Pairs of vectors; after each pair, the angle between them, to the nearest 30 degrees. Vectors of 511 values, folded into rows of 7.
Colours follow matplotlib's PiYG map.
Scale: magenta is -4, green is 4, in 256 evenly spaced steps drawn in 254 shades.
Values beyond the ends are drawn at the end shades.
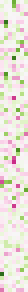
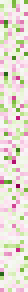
30 degrees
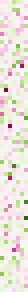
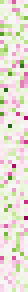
150 degrees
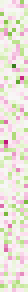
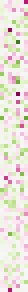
90 degrees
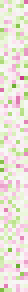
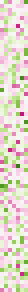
150 degrees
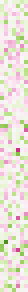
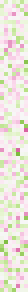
30 degrees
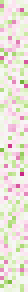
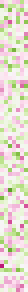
120 degrees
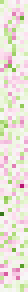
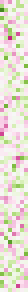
120 degrees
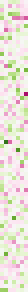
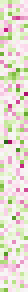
30 degrees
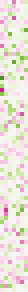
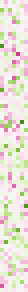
120 degrees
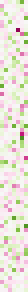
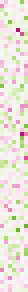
30 degrees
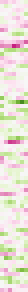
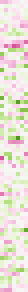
30 degrees
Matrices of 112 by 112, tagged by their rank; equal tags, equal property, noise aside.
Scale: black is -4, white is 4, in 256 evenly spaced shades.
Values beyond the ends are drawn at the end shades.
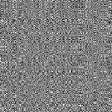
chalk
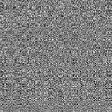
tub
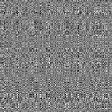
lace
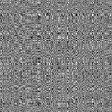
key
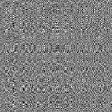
tub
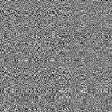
key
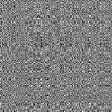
key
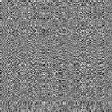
tub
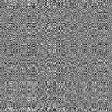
key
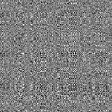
lace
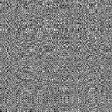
lace
